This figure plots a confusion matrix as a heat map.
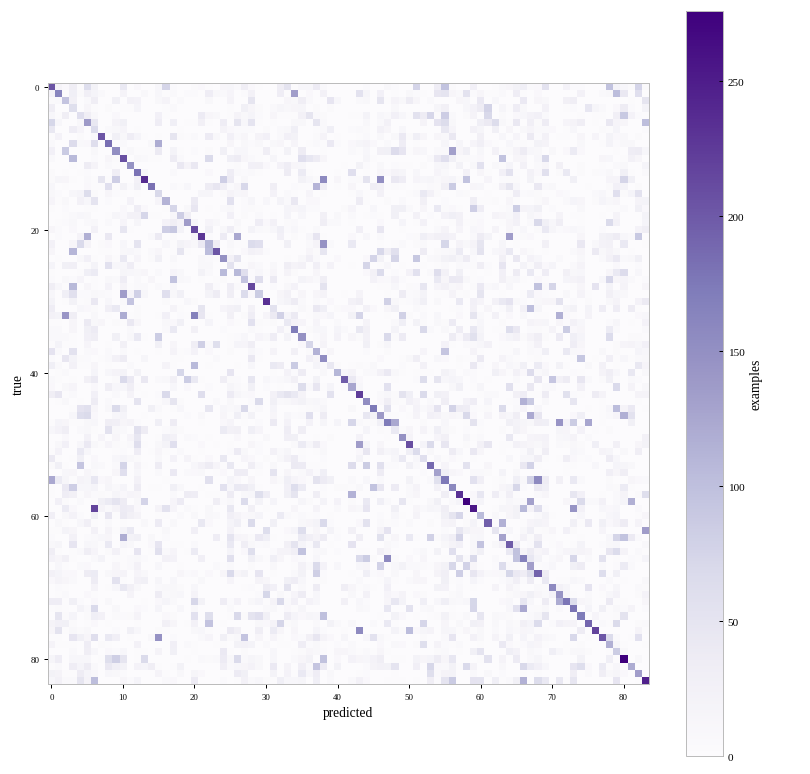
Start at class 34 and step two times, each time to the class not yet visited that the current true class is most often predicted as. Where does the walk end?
71
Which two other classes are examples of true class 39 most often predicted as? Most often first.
20, 34
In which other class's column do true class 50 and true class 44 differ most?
43
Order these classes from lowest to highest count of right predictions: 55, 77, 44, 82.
82, 44, 55, 77
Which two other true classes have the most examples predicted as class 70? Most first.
41, 28
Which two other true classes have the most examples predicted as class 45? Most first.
56, 24
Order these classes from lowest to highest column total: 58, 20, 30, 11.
30, 11, 58, 20
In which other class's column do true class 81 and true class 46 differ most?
80
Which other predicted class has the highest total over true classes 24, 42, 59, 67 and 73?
6
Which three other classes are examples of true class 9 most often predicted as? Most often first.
56, 2, 48
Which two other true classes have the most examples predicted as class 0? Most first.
55, 5
